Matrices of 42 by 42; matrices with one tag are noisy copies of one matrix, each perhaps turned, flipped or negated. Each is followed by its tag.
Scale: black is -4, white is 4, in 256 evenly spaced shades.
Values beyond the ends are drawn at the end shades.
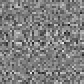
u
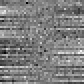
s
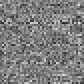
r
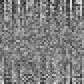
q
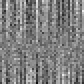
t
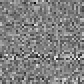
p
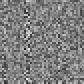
p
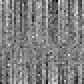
t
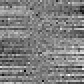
s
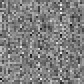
r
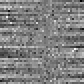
t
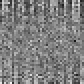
q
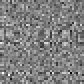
u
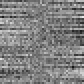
s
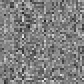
r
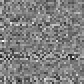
p
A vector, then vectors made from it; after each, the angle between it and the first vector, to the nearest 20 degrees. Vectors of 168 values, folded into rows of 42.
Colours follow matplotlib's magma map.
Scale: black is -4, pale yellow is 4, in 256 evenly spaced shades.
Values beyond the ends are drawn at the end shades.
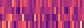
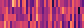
80 degrees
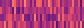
40 degrees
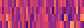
80 degrees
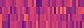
120 degrees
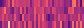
60 degrees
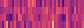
120 degrees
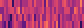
140 degrees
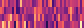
40 degrees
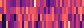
120 degrees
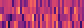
160 degrees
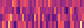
20 degrees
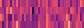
100 degrees
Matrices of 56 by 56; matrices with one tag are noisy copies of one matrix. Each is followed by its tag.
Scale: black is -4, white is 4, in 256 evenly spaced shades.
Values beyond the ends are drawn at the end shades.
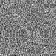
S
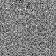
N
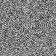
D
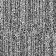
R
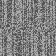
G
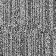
R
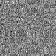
S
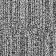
R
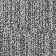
R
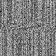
G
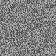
S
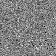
D
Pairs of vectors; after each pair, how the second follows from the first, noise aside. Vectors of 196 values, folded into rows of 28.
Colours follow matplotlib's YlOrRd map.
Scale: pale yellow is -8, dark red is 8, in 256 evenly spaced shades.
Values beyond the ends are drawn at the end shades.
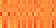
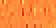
wrapped around, partly zeroed.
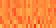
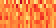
reversed, scaled up.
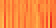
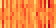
wrapped around, scaled up.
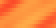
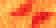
wrapped around, scaled up.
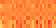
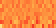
sign-scrambled.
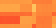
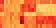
reversed, negated, scaled up.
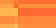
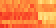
reversed, scaled up.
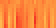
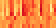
wrapped around, scaled up.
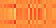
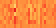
sign-scrambled.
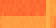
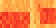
wrapped around, scaled up.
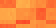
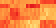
reversed, scaled up.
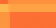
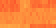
wrapped around, partly zeroed.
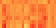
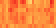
reversed.
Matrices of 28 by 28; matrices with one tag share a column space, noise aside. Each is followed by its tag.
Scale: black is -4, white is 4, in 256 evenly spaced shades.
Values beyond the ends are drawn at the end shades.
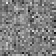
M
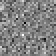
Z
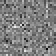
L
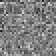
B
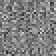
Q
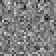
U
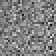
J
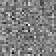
Q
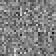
Q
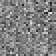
Q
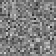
Z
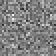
J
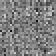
Q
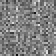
Q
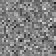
Z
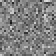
B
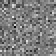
L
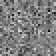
Q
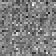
B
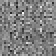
Q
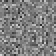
L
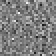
U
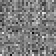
Q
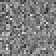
B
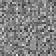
M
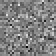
Z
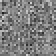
M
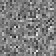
Z
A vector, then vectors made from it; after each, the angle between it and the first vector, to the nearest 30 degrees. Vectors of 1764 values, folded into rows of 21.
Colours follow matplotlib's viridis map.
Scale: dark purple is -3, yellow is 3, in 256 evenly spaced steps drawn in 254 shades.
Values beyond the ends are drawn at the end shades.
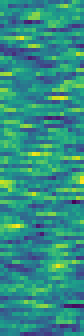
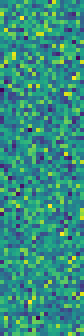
90 degrees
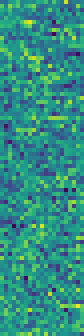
120 degrees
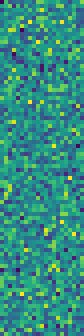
90 degrees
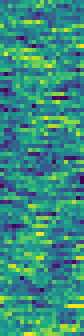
150 degrees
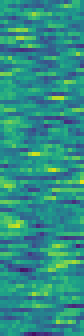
30 degrees
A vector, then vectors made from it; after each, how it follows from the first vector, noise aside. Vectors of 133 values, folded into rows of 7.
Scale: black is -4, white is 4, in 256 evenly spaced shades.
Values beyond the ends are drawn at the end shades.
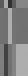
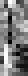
negated, scaled up.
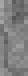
wrapped around, negated, shrunk.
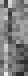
negated.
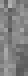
negated, shrunk.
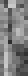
negated.
